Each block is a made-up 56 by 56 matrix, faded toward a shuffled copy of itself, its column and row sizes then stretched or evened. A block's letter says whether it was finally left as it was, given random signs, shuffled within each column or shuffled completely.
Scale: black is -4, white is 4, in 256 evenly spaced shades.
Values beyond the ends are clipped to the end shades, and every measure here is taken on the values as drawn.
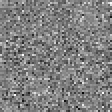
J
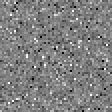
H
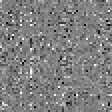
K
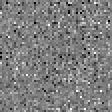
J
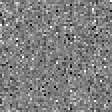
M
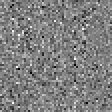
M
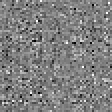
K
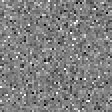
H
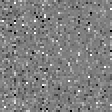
M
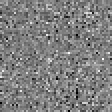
J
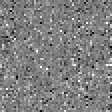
M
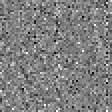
M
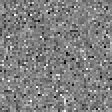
H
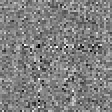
J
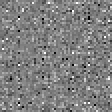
J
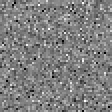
H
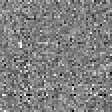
J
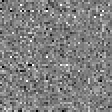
J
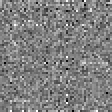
J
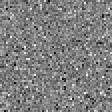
H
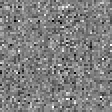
J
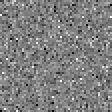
H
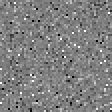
H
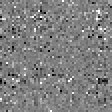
K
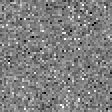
H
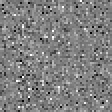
M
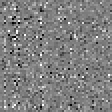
K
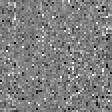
M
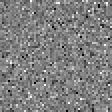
H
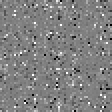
J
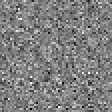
K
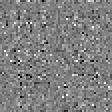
K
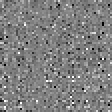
K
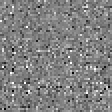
J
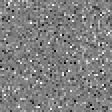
H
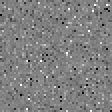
H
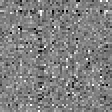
K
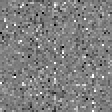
M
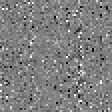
M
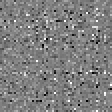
J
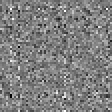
J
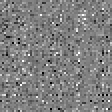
K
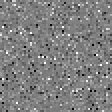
H
